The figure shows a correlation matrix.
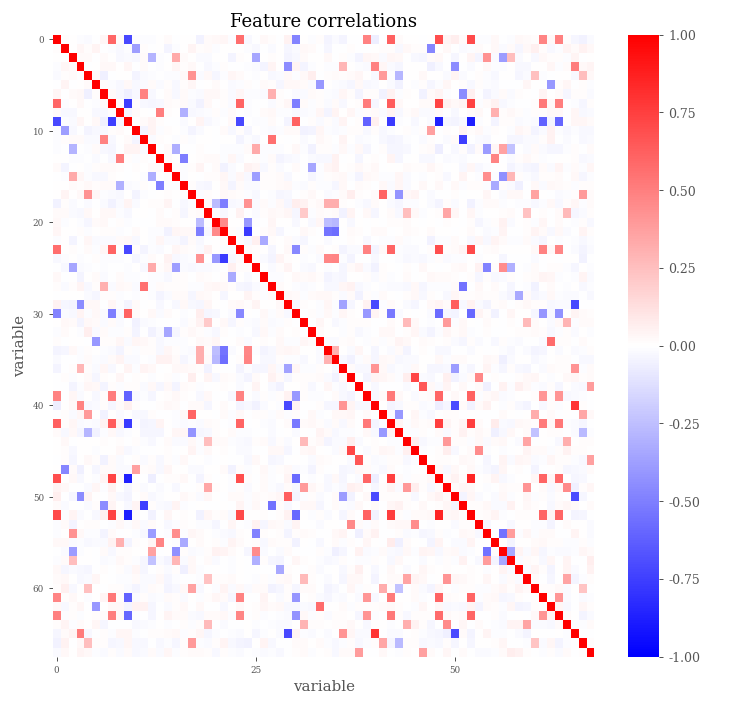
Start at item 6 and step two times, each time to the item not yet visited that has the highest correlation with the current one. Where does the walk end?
27
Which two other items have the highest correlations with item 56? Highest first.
25, 12
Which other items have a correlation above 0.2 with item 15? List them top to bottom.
2, 54, 57
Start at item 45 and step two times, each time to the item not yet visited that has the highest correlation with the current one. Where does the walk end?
53
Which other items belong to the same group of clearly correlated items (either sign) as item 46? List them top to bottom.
38, 67
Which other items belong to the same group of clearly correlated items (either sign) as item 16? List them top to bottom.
8, 13, 55
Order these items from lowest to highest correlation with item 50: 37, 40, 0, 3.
40, 3, 37, 0
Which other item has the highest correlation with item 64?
49
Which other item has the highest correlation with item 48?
52
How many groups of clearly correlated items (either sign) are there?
15
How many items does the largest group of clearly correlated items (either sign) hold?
11
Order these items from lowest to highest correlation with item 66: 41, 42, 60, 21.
42, 21, 60, 41
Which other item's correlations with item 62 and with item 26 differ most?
33
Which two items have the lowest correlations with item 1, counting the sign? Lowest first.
47, 10
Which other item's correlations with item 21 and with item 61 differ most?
24
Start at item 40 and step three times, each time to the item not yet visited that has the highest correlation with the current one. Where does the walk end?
36
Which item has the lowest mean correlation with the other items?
9
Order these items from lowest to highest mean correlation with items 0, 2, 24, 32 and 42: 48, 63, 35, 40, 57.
40, 57, 35, 63, 48
